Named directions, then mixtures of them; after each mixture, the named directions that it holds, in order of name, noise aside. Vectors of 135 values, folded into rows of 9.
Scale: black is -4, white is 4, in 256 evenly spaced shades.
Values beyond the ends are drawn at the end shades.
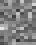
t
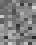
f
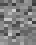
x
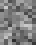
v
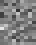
t, x.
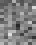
f, x.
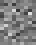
t, x.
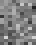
f.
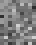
f.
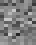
x.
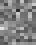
t.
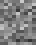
t, v.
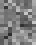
v, x.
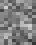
v.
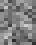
v.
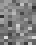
f.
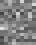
t.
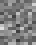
f, t.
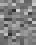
x.
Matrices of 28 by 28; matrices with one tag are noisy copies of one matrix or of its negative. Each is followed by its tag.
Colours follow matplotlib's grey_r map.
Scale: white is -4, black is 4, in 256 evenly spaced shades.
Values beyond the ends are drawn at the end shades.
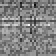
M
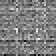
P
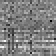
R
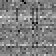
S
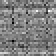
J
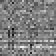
R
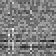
R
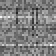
S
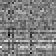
R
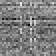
M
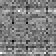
J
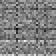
P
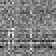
R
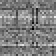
S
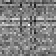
M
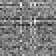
M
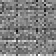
P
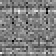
J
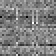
S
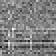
R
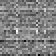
P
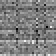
P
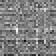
P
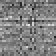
M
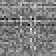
M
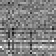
R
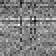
M
